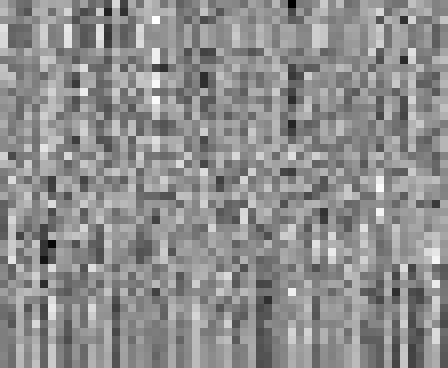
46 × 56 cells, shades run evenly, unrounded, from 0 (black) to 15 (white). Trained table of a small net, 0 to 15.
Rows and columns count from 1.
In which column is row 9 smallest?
21
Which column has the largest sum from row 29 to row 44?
55
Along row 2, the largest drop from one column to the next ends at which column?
14
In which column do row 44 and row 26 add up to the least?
50
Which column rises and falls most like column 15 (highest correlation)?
52
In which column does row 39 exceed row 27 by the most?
7
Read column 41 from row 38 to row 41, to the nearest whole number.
9 10 9 8
